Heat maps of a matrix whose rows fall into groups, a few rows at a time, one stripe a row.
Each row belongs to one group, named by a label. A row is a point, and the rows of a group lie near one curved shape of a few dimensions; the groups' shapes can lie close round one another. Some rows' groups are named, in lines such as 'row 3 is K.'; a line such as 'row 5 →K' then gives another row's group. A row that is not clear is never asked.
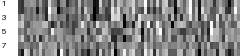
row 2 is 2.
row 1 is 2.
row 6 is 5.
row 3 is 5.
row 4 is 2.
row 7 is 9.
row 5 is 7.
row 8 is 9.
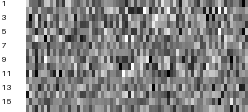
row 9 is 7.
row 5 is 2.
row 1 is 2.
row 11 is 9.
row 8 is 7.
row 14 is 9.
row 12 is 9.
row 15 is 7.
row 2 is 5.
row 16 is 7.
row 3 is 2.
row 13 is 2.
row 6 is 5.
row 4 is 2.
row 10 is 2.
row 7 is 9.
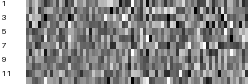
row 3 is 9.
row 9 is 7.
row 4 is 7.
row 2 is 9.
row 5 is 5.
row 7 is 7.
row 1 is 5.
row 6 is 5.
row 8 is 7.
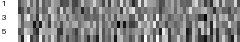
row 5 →9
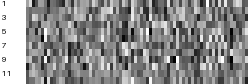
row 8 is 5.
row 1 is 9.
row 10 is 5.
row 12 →5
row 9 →7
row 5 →7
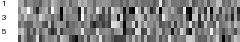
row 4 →5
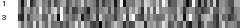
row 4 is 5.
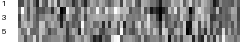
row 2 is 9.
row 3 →9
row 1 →9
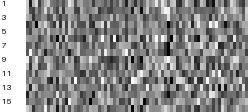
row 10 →2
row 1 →2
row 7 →7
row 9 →9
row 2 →9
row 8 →9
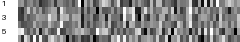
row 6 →7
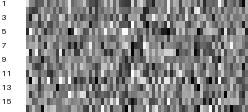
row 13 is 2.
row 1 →2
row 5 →9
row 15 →5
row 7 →5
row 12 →7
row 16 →5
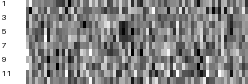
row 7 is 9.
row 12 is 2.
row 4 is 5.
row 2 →2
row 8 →9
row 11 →7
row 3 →7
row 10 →2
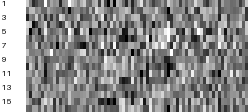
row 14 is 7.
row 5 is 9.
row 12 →5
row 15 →5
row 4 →9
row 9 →9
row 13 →7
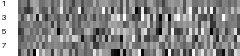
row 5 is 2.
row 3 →7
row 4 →7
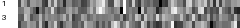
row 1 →9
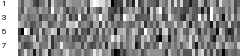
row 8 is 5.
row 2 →7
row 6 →7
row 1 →5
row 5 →9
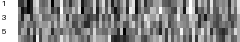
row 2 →9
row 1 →9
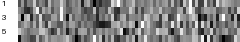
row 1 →5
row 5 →2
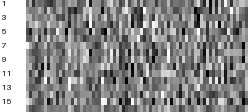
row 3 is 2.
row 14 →2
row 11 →9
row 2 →5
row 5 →2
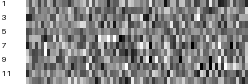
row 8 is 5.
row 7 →7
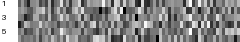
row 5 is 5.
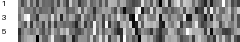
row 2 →5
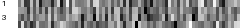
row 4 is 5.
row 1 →7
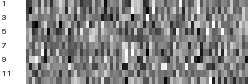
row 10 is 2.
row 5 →7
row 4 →9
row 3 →5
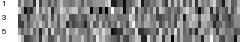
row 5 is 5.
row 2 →5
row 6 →2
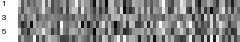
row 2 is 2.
